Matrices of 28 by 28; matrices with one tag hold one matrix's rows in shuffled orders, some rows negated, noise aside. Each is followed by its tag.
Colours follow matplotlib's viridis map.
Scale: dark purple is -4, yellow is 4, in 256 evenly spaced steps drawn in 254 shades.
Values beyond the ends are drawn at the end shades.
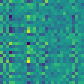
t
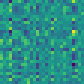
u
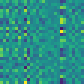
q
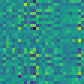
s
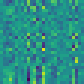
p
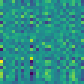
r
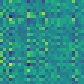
t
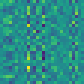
p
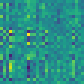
t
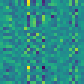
p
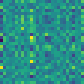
r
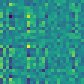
t
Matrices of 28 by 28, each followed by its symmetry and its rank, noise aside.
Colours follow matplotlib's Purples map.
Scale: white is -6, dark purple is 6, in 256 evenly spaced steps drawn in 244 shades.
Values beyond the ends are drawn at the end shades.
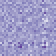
antisymmetric, rank six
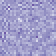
symmetric, rank four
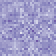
no symmetry, rank four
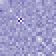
symmetric, rank four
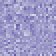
no symmetry, rank six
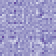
antisymmetric, rank six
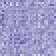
no symmetry, rank six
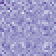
symmetric, rank four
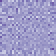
no symmetry, rank four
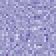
antisymmetric, rank six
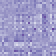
antisymmetric, rank four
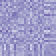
symmetric, rank four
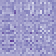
antisymmetric, rank four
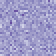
no symmetry, rank six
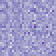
no symmetry, rank six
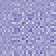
symmetric, rank four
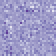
antisymmetric, rank six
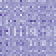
no symmetry, rank three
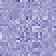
no symmetry, rank four
